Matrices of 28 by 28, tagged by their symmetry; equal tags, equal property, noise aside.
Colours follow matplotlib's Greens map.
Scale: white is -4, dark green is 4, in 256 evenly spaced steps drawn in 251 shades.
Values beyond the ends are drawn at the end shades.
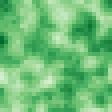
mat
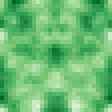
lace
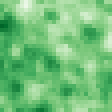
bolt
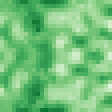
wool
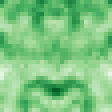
lace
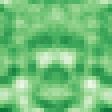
lace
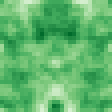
lace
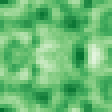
wool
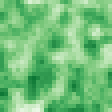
mat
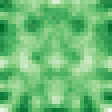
lace
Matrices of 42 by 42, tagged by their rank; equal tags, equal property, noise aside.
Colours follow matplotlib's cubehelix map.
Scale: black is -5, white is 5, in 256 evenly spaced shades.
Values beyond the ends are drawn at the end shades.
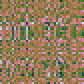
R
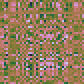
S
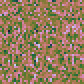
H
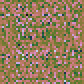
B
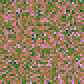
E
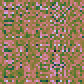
R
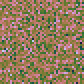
E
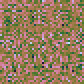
H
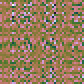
S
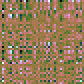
S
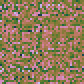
H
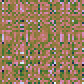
S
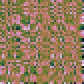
S
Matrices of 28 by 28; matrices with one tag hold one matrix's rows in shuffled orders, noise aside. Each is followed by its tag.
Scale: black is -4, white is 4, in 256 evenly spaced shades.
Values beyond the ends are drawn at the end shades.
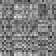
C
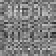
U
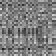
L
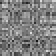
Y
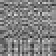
U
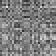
Y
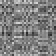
C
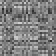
C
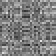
Y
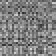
L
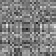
Y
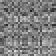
U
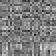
Y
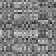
C
